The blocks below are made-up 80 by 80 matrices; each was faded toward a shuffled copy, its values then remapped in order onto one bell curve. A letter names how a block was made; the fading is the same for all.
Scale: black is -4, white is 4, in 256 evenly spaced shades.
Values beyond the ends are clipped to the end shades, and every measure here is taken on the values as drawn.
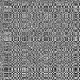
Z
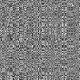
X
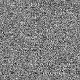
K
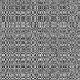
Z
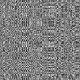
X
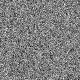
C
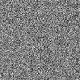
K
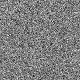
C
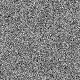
C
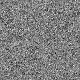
C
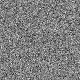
C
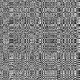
Z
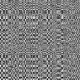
Z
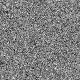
C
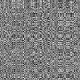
X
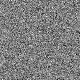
C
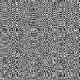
X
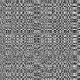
Z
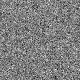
C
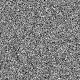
C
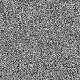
K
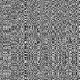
X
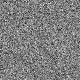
C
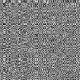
X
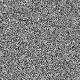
K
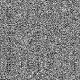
K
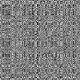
X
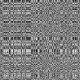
Z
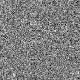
K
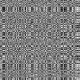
Z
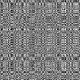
Z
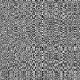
X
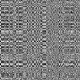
Z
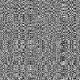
X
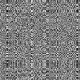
X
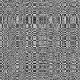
Z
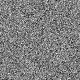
C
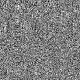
K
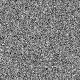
C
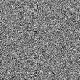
K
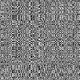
X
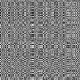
Z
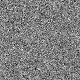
C
